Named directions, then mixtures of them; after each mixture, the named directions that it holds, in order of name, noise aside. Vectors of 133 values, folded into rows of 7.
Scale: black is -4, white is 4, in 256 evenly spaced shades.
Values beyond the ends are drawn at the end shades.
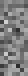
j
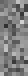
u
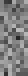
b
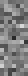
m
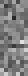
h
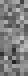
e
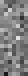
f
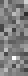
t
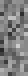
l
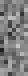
l.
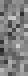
l.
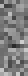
h.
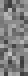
b, f, h.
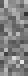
b, t.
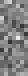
b, m.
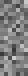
b, e, t.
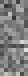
h.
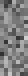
b, h.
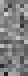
f, m.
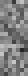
e, h, u.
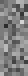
u.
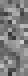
l, m.
